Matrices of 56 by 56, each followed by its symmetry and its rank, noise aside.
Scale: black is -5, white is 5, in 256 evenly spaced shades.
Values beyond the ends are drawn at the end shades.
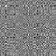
symmetric, rank four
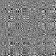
antisymmetric, rank four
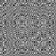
symmetric, rank three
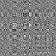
antisymmetric, rank four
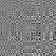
no symmetry, rank three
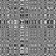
antisymmetric, rank two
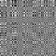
no symmetry, rank two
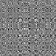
no symmetry, rank four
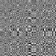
symmetric, rank two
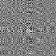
no symmetry, rank three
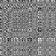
symmetric, rank three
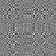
symmetric, rank two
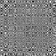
symmetric, rank four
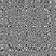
antisymmetric, rank four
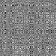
symmetric, rank four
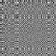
symmetric, rank two
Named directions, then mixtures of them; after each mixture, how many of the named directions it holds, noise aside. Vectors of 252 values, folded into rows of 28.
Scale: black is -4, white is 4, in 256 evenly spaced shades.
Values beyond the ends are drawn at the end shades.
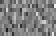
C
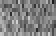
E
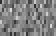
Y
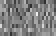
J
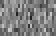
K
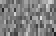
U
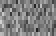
two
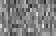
one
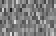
three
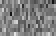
four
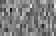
two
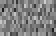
three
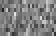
two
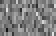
one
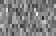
four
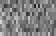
two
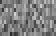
three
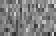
three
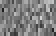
one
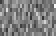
two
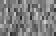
four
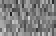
one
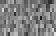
one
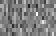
two
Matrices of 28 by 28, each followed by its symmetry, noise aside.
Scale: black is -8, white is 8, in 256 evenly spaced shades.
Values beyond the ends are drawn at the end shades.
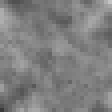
antisymmetric.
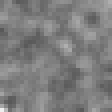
symmetric across the other diagonal.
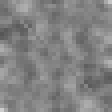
same after a half turn.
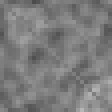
symmetric.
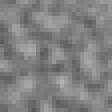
symmetric across the other diagonal.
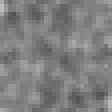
same after a half turn.
